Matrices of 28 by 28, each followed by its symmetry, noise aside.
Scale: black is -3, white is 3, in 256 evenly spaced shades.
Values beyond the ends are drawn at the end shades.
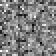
mirrored top to bottom.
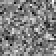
no symmetry.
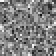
symmetric across the other diagonal.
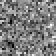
no symmetry.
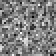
no symmetry.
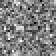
mirrored top to bottom.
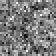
mirrored top to bottom.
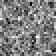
symmetric across the other diagonal.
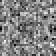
mirrored top to bottom.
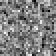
mirrored top to bottom.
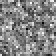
symmetric across the other diagonal.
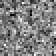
no symmetry.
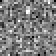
mirrored left to right.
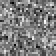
same after a half turn.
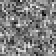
same after a half turn.
